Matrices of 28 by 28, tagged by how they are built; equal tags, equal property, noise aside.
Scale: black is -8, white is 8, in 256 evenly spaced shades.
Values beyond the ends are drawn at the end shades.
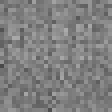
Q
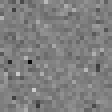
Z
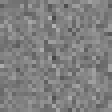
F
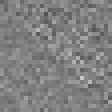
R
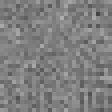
Q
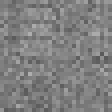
Q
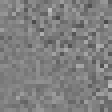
R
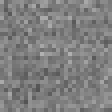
Q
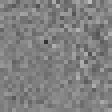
R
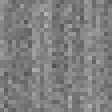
Q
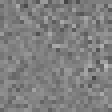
R
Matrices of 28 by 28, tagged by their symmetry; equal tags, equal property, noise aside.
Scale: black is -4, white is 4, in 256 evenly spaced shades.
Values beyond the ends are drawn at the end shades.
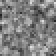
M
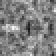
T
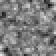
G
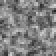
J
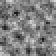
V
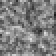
J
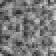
T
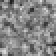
V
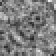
V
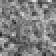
J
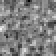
J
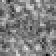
G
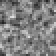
M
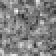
M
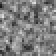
M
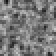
G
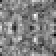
T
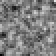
M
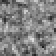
M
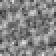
G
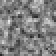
M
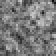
V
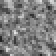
J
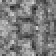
T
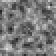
V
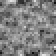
G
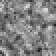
V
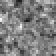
J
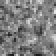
J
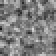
J
